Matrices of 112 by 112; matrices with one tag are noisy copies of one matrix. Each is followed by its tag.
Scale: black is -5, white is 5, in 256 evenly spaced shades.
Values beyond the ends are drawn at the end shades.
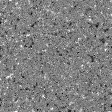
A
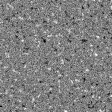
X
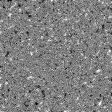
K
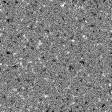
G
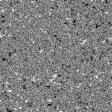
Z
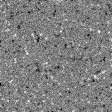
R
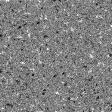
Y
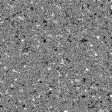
X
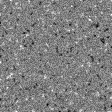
A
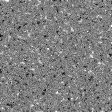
Y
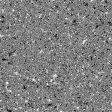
Z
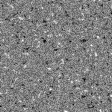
X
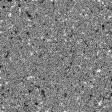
K
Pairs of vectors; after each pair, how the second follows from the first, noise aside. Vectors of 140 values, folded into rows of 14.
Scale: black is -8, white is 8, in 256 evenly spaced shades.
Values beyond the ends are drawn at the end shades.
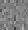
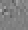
negated, partly zeroed.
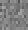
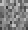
wrapped around, scaled up.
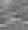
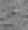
wrapped around, negated, shrunk.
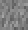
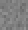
wrapped around, shrunk.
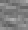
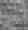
wrapped around, negated.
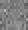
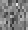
wrapped around, scaled up.
